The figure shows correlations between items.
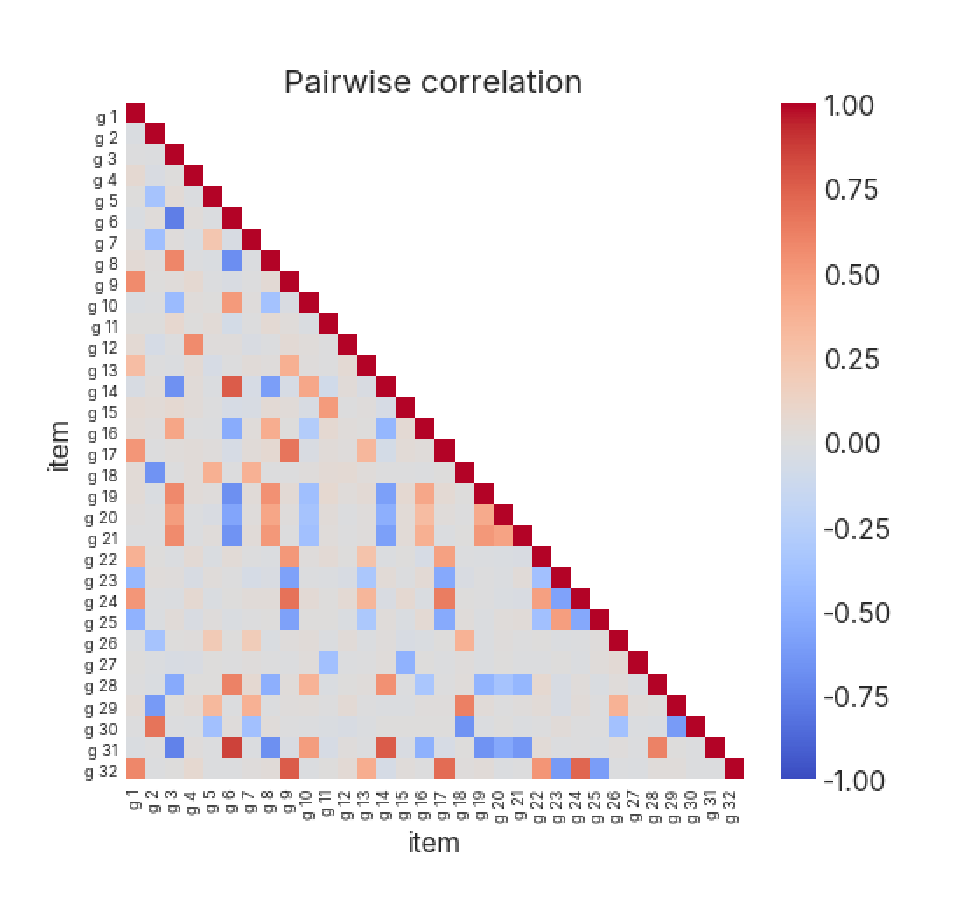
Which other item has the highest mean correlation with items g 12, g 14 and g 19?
g 4
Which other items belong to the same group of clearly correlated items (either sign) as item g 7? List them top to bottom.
g 2, g 5, g 18, g 26, g 29, g 30
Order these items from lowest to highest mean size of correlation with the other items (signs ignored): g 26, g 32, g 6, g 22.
g 26, g 22, g 32, g 6
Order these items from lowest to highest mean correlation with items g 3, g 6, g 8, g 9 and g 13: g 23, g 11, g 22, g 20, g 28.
g 23, g 28, g 11, g 20, g 22
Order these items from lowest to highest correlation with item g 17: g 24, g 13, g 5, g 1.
g 5, g 13, g 1, g 24
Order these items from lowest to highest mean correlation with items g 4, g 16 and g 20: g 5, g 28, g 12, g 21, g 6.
g 6, g 28, g 5, g 12, g 21
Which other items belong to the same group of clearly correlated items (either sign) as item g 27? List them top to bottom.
g 11, g 15
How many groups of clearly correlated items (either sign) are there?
5
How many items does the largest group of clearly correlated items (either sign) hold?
11
